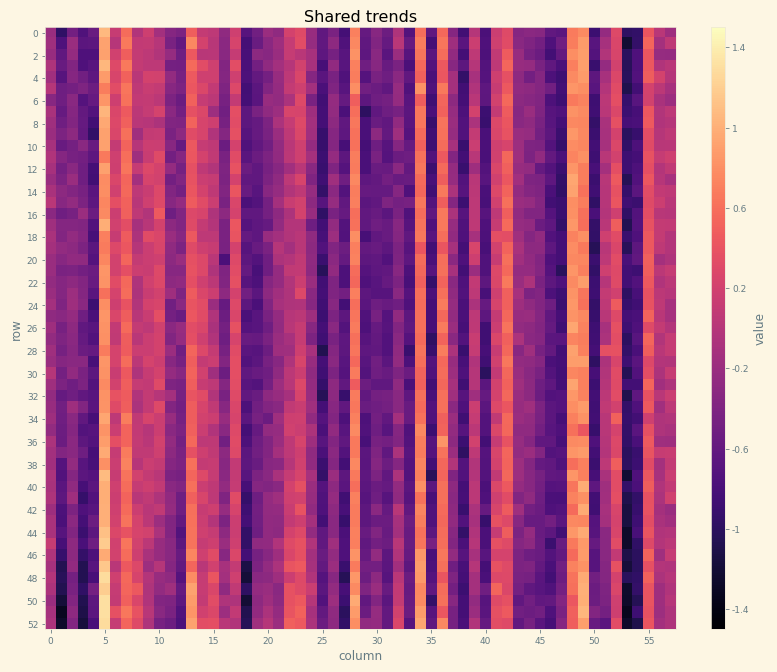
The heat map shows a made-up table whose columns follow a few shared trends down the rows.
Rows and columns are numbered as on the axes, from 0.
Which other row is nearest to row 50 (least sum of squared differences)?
51
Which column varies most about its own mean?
1
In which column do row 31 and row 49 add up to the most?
5
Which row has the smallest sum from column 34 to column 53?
50
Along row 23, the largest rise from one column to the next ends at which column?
48
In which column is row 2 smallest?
53
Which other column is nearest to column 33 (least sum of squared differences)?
31
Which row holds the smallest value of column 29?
7
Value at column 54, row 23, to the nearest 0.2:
-0.8
